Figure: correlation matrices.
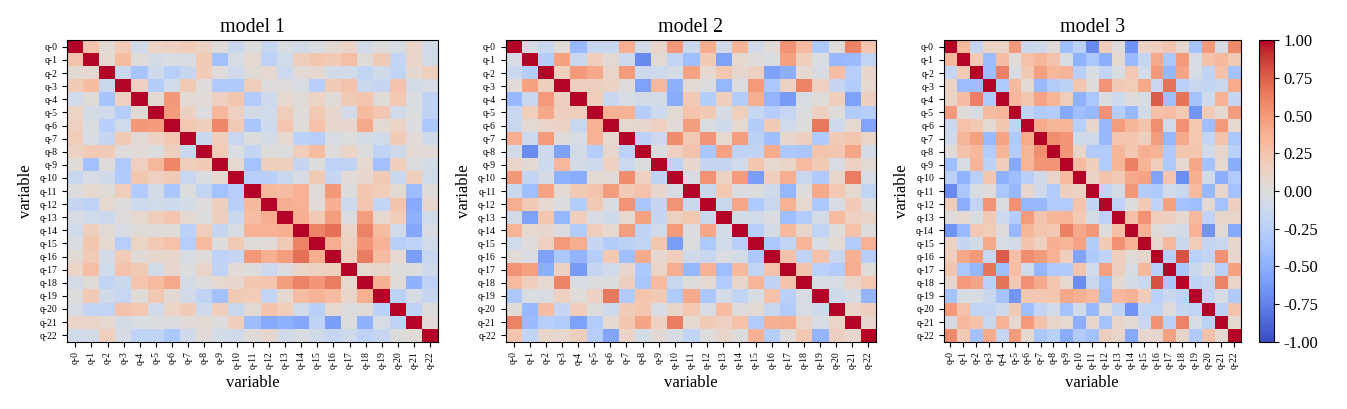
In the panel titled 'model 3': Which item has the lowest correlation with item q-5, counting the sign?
q-19
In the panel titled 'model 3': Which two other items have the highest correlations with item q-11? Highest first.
q-14, q-19
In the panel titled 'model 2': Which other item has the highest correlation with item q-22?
q-15
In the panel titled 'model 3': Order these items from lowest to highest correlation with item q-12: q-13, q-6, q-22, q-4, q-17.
q-6, q-13, q-4, q-22, q-17
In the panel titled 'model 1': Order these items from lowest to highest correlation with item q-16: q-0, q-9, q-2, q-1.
q-9, q-2, q-0, q-1
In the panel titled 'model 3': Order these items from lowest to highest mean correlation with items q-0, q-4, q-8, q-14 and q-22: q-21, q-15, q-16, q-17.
q-17, q-21, q-15, q-16
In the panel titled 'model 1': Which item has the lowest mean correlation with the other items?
q-21
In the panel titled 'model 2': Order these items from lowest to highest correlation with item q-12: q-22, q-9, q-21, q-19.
q-19, q-9, q-22, q-21
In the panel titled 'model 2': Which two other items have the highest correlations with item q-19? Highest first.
q-6, q-11
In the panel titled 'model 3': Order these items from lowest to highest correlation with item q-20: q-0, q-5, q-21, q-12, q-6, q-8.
q-6, q-21, q-8, q-12, q-5, q-0
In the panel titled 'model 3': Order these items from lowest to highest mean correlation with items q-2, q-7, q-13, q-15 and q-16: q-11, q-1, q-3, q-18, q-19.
q-11, q-3, q-19, q-1, q-18
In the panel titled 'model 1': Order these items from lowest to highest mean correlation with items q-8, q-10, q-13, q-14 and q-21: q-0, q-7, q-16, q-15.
q-7, q-0, q-16, q-15
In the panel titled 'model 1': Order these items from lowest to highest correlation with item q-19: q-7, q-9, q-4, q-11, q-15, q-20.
q-9, q-20, q-7, q-4, q-11, q-15
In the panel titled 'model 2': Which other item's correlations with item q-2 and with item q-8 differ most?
q-16
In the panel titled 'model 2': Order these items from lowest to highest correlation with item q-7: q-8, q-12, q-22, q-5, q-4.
q-8, q-4, q-22, q-5, q-12
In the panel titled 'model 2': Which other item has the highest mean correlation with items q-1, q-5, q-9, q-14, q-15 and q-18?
q-3
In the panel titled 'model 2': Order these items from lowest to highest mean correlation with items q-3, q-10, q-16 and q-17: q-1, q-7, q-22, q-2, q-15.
q-2, q-15, q-22, q-7, q-1
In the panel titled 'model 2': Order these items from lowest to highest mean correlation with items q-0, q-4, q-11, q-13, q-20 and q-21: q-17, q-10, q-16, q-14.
q-17, q-16, q-14, q-10
